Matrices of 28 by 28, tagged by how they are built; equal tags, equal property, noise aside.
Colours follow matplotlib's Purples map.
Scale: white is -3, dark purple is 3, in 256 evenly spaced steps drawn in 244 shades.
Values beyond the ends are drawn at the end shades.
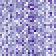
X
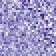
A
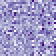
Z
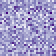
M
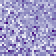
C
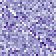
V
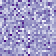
Z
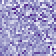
A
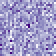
Z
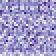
M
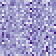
Z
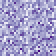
X
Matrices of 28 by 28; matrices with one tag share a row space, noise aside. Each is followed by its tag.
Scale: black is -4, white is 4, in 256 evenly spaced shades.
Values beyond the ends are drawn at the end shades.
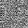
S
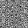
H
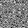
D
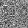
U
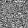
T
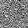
S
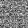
S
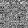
S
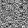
T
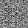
U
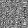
H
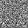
H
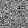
S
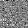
U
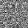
U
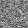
T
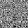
D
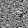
T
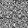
D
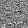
T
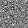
U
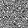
D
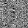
U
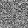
D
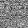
S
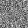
H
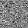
U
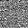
S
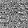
S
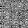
S
